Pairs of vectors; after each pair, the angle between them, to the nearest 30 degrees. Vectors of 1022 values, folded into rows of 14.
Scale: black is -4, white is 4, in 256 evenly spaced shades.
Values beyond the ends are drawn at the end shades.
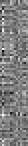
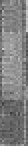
60 degrees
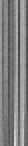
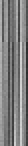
30 degrees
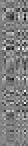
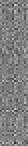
60 degrees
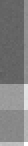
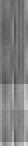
30 degrees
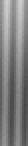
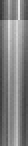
60 degrees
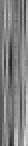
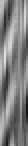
120 degrees
